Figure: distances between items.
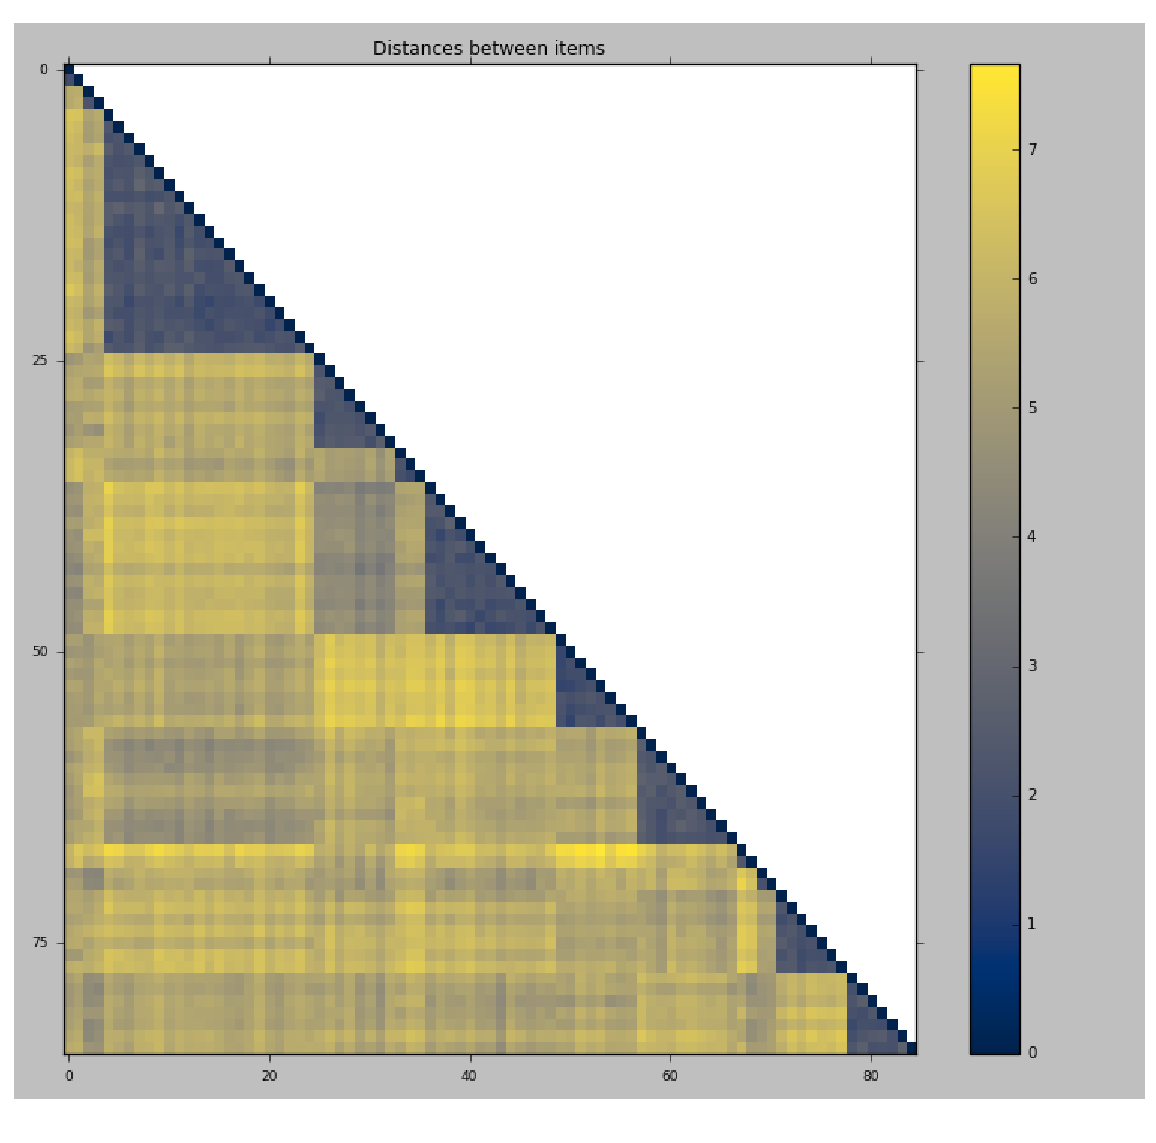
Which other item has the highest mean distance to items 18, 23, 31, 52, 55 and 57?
67
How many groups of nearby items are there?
12
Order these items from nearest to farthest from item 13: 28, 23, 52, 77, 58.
23, 58, 52, 28, 77
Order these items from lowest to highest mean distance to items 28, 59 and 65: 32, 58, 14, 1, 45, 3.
58, 32, 14, 45, 1, 3
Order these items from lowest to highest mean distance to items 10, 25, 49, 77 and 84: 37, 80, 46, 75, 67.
80, 75, 46, 37, 67
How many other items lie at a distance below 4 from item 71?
6
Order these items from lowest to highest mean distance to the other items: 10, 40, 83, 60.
10, 60, 40, 83
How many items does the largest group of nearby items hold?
21
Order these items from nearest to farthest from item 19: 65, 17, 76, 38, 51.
17, 65, 51, 38, 76
